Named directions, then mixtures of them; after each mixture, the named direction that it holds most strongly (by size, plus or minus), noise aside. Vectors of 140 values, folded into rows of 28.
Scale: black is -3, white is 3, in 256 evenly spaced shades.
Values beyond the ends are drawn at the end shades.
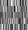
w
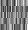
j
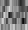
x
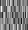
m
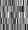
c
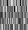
w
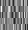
m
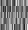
j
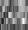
x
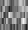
x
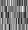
c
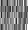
j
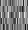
c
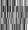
j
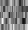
x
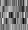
x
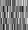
c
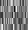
w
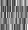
j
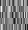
m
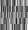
j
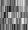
x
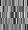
c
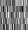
c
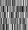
c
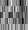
x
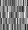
c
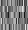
c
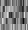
x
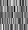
w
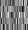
c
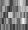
x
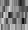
x
